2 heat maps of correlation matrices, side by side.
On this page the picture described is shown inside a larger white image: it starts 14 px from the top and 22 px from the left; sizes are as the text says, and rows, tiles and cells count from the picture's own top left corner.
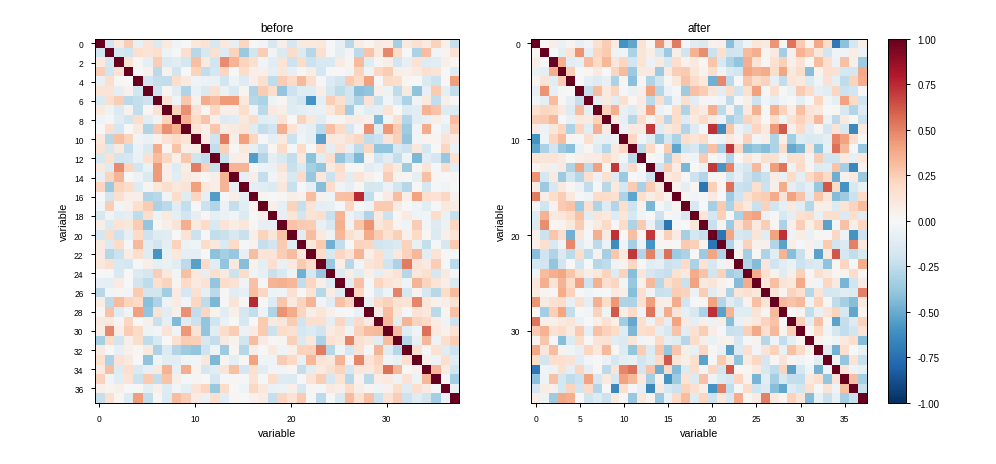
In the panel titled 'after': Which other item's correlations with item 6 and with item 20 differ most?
13
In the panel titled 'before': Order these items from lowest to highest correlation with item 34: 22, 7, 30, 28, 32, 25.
22, 32, 28, 25, 7, 30
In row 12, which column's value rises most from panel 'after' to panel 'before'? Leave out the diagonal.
15
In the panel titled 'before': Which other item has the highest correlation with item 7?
9
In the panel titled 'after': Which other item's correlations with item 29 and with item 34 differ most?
0
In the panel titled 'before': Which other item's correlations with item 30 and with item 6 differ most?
11
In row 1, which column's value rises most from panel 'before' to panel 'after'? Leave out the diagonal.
19
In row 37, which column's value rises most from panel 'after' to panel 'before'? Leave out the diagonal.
31
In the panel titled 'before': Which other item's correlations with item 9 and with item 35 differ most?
28
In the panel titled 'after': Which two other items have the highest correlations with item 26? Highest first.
37, 3
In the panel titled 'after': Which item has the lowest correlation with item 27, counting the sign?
36
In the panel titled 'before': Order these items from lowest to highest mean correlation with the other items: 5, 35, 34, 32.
5, 32, 35, 34
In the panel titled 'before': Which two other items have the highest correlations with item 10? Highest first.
13, 15
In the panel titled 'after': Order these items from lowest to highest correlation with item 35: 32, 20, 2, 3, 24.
3, 20, 24, 32, 2
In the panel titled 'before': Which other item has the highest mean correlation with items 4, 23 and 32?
21
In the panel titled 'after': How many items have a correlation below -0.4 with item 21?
4
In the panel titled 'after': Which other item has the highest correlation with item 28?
20
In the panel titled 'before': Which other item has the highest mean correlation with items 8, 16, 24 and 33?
27
